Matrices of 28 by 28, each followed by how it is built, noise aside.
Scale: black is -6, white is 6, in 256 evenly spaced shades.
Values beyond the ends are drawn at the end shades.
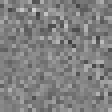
upper triangular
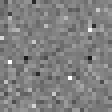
sparse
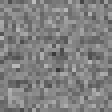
blocks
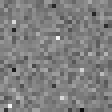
sparse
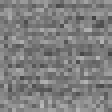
blocks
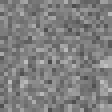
blocks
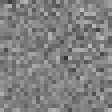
upper triangular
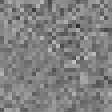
upper triangular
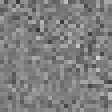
upper triangular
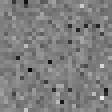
sparse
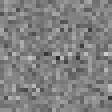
uneven rows
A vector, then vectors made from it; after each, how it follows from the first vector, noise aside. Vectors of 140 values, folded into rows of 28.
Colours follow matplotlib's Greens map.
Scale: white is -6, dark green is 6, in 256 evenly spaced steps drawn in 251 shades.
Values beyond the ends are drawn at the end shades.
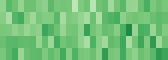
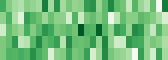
wrapped around, negated, scaled up.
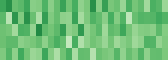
reversed.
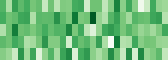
wrapped around, negated, scaled up.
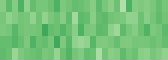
wrapped around, negated, shrunk.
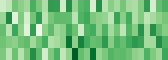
reversed, negated, scaled up.
